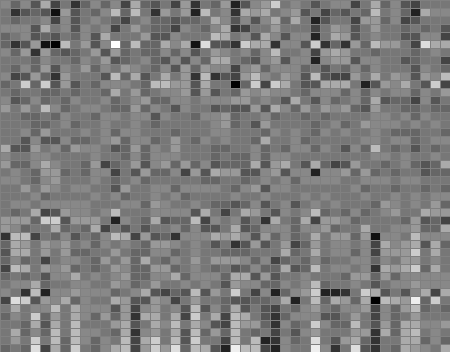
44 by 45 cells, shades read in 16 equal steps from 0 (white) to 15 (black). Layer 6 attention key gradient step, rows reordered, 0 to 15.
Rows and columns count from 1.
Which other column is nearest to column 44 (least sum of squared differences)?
39
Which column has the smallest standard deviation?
9
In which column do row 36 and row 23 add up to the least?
32
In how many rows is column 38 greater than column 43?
18
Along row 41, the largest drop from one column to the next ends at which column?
24
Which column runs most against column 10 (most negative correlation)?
11
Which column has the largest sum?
38
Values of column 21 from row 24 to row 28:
7 8 8 5 11
